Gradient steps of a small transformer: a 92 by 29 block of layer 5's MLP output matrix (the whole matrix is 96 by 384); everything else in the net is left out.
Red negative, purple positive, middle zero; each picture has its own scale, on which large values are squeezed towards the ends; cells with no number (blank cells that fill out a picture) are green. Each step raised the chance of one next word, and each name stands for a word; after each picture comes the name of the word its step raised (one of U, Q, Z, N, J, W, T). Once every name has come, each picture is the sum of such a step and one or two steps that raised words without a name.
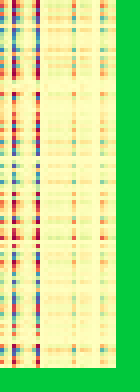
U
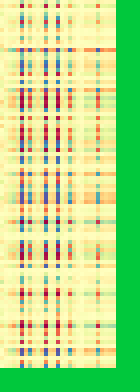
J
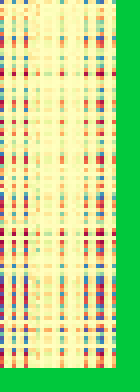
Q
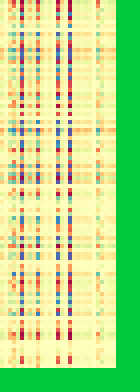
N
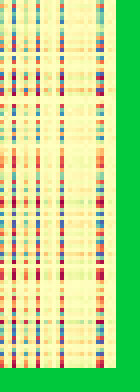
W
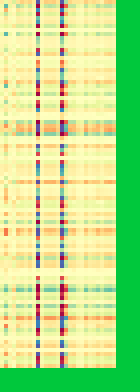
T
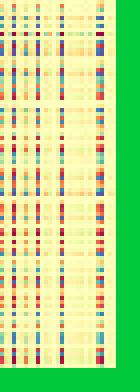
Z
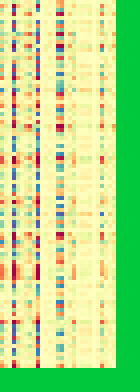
W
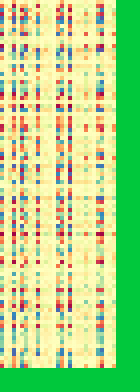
U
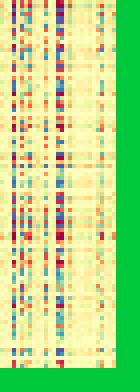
U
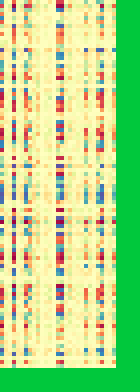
J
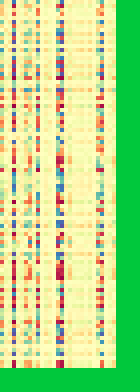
W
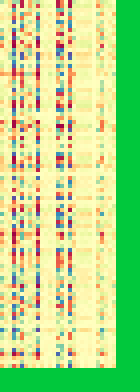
Q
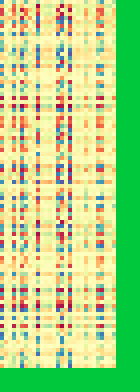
U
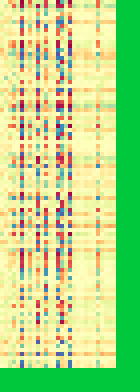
W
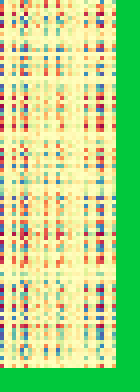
U
